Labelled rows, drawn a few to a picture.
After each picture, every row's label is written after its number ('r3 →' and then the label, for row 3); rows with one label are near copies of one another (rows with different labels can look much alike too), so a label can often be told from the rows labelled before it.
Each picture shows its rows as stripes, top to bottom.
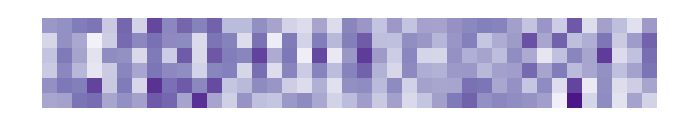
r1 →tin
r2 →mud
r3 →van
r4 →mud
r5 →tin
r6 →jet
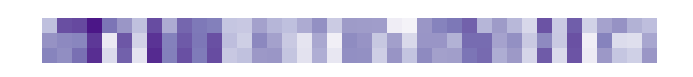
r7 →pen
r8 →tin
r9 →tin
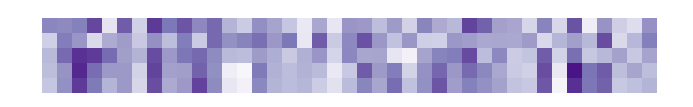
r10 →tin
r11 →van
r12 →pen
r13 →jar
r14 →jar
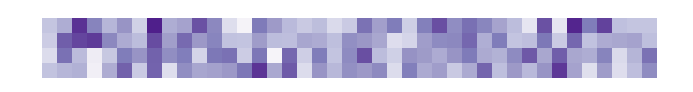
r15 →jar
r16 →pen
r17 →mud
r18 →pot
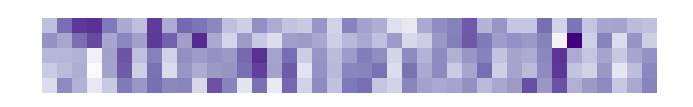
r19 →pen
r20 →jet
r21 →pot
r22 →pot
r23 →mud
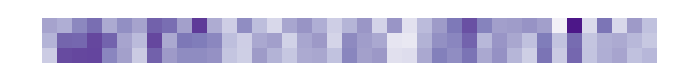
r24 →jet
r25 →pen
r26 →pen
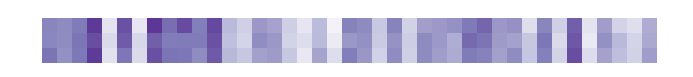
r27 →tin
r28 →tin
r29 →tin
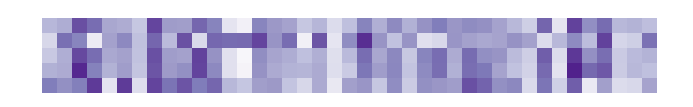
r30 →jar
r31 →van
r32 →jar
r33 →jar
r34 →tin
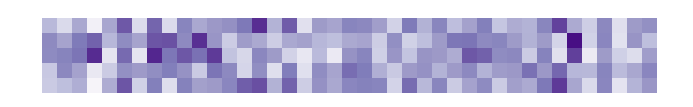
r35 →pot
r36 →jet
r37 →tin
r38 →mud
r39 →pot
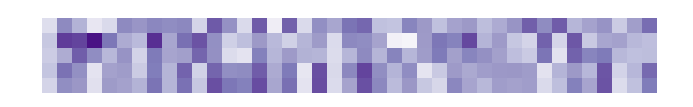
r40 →mud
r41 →pen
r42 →jar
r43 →van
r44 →van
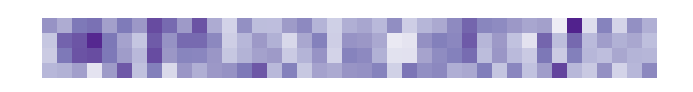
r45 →jet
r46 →pen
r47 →pen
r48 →pot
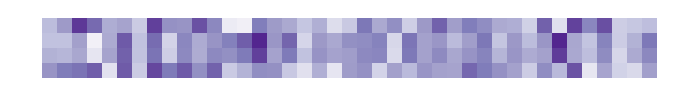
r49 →jar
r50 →pot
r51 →pot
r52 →tin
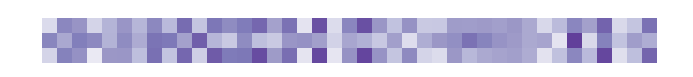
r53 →van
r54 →jet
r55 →van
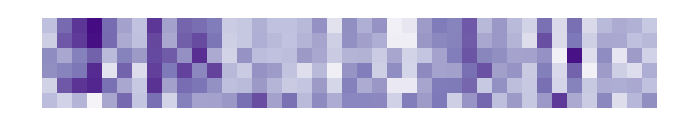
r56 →pen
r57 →pen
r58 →jet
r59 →tin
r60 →pen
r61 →pot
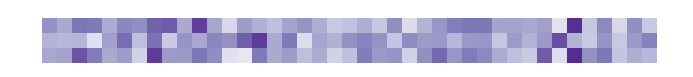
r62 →jet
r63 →pot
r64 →jar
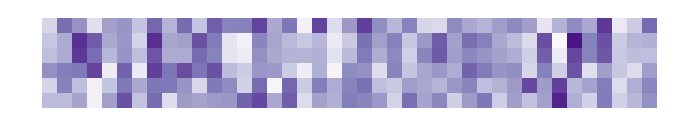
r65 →van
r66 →jar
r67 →jar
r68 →tin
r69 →mud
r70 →pot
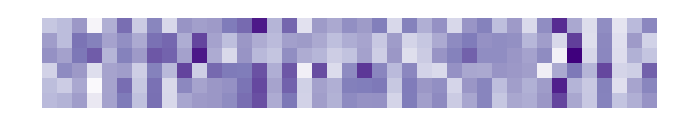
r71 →pot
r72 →jet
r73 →jet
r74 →van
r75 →pot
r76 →pot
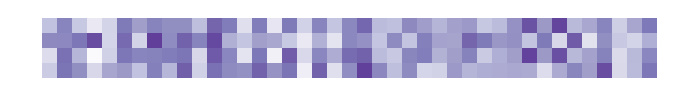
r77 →mud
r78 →tin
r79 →mud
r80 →van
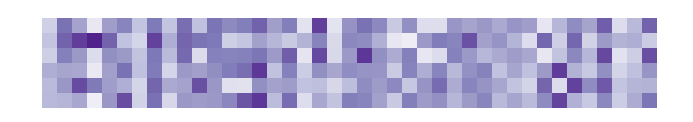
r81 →van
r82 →pen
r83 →van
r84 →pot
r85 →jar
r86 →pot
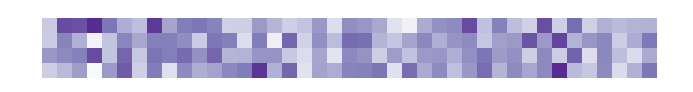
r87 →pen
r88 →mud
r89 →tin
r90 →pot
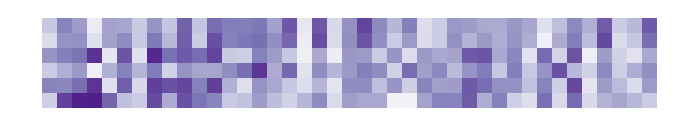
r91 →van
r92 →van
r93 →tin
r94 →pot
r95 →tin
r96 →pen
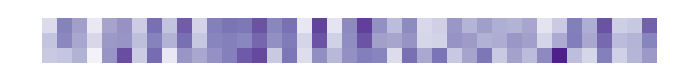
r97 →van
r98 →van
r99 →pot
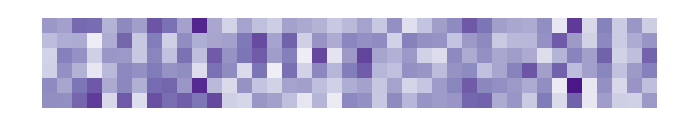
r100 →jet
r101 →pot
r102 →van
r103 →mud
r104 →jet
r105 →tin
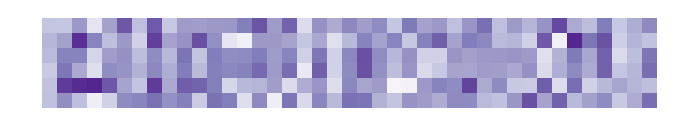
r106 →pot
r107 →jar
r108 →van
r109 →van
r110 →pen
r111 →mud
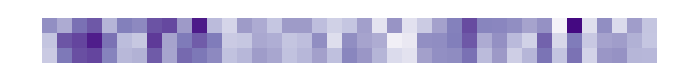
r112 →jet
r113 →pen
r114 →pen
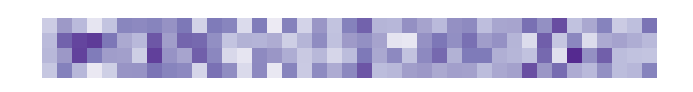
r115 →mud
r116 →pen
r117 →jar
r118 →mud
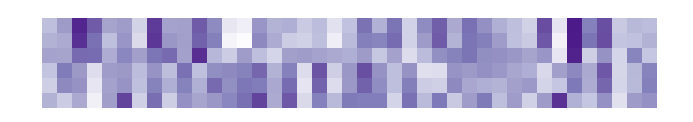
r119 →jar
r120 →jar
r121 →jet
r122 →van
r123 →van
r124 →pot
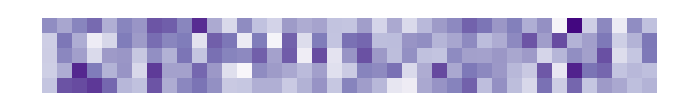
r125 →jet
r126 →mud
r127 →van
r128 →jar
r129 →pen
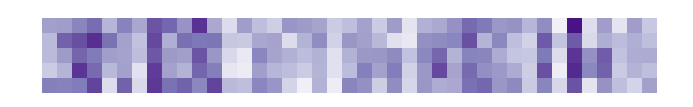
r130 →jet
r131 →pen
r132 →jar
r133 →jar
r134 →tin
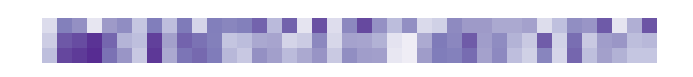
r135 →van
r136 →pen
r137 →pen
